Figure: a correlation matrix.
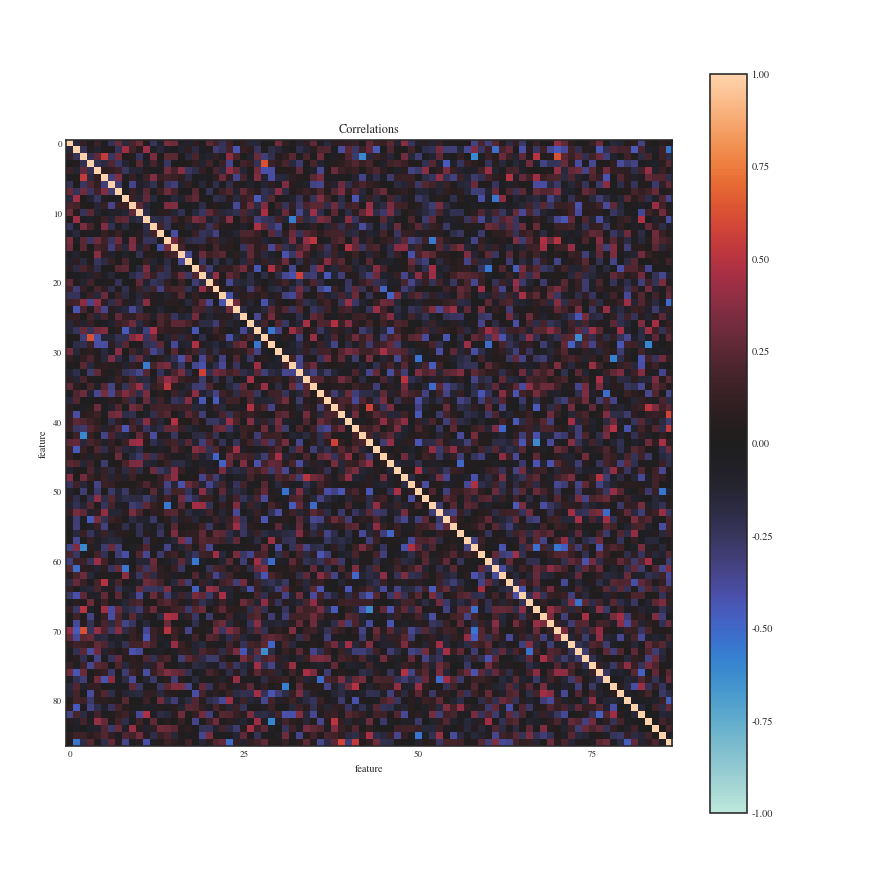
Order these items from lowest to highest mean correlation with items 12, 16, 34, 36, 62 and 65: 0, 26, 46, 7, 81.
46, 0, 81, 7, 26
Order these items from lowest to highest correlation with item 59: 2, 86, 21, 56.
2, 56, 86, 21
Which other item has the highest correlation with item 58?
49
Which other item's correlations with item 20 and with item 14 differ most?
68
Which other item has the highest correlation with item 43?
38
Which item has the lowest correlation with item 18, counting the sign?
60
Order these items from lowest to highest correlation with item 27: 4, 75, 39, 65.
39, 65, 4, 75
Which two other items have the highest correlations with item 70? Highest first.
2, 14
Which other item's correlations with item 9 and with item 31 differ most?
78
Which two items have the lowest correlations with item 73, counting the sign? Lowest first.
28, 66
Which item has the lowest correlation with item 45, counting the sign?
21
